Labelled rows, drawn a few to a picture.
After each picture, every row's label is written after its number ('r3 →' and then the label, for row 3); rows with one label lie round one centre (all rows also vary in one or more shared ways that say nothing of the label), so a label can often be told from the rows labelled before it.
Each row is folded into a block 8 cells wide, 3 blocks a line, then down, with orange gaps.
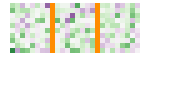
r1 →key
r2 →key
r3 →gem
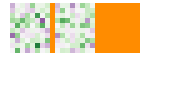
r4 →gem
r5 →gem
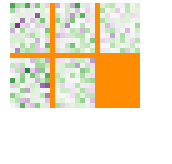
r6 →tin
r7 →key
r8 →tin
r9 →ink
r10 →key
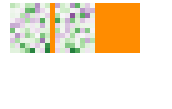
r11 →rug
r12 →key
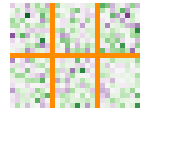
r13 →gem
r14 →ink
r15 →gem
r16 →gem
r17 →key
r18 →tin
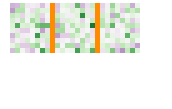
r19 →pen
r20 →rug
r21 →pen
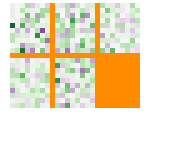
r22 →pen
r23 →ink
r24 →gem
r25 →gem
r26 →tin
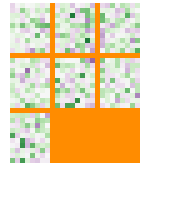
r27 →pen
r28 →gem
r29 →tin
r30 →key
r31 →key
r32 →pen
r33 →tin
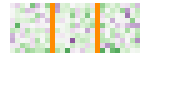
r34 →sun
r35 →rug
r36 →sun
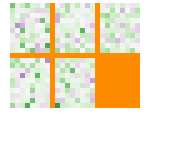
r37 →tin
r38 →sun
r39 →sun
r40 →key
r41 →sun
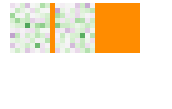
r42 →gem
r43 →pen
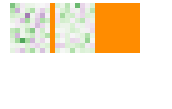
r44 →ink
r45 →sun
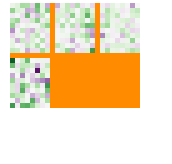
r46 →tin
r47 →rug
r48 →sun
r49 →sun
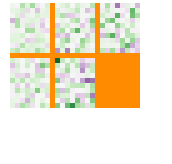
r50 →sun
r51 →ink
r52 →gem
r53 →pen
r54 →sun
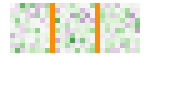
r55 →sun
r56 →pen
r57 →ink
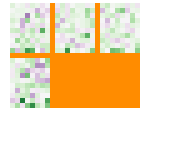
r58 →key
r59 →rug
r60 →rug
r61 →sun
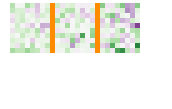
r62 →sun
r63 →pen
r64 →sun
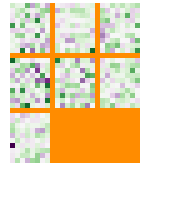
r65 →pen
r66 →rug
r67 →tin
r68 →sun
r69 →ink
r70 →rug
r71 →gem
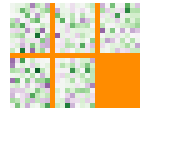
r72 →pen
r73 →gem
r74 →tin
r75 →rug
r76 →rug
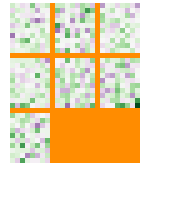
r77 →gem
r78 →tin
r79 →key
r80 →key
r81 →ink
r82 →rug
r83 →pen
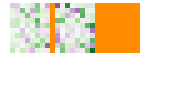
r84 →key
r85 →tin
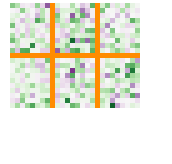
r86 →key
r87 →pen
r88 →tin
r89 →sun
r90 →key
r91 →rug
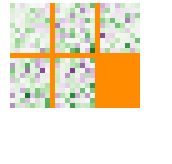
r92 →ink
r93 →rug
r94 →gem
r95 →pen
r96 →pen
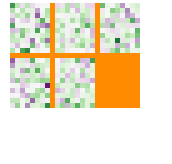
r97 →sun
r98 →key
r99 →pen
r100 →rug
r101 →sun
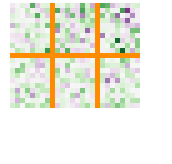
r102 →rug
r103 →tin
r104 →gem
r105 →sun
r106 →pen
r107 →key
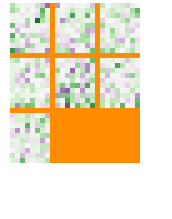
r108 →key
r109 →rug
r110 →sun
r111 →key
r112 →ink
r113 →rug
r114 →rug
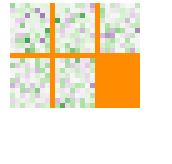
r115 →pen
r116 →key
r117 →ink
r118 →tin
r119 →sun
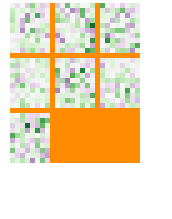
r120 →key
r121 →tin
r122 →ink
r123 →tin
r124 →key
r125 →pen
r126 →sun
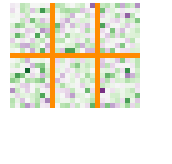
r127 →pen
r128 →key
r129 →tin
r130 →gem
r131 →rug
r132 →gem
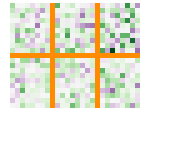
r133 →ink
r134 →sun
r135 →key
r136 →tin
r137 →pen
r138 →ink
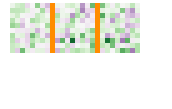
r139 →key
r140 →pen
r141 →ink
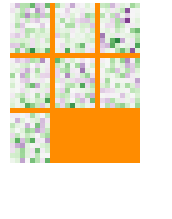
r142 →sun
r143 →gem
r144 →gem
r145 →key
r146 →sun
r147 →sun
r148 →ink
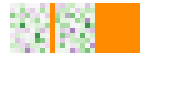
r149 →pen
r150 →pen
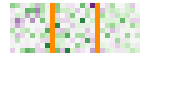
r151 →rug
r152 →key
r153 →pen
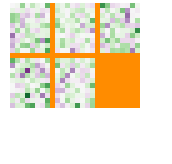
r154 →tin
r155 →ink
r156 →gem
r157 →pen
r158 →tin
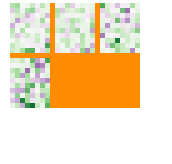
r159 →rug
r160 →ink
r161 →gem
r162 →sun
